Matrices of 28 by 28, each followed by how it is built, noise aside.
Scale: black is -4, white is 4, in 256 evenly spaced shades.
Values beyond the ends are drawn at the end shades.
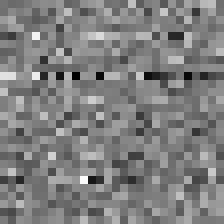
uneven rows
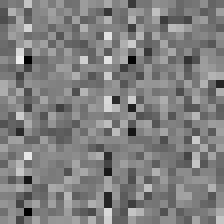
uneven columns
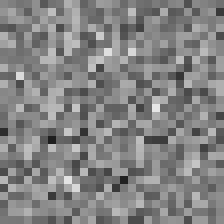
noise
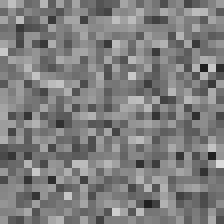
noise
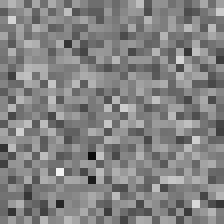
Toeplitz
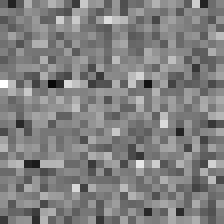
uneven rows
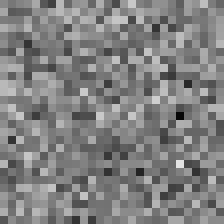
noise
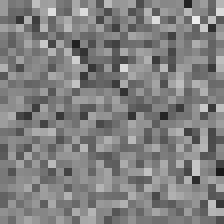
upper triangular
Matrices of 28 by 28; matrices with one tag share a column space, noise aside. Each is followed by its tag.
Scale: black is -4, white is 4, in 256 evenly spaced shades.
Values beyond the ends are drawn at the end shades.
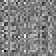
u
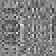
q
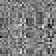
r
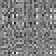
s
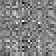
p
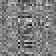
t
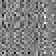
s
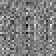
q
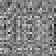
q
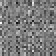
p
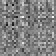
t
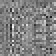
q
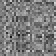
u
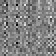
t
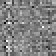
p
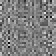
t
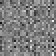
p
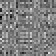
s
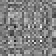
r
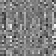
r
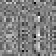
u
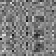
u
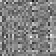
u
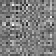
t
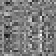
u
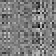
s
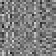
s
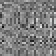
r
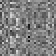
r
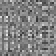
u
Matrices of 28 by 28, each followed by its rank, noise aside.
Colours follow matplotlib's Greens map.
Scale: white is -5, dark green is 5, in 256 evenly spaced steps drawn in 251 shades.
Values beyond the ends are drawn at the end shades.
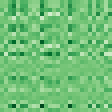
two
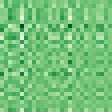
two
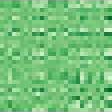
two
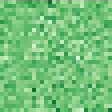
eight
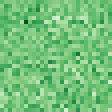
six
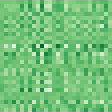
two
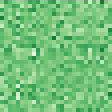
six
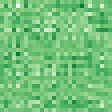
three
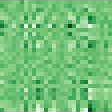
two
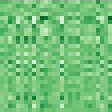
two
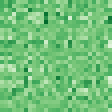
four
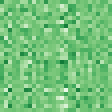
three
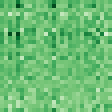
three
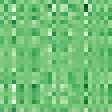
two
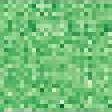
six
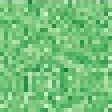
eight
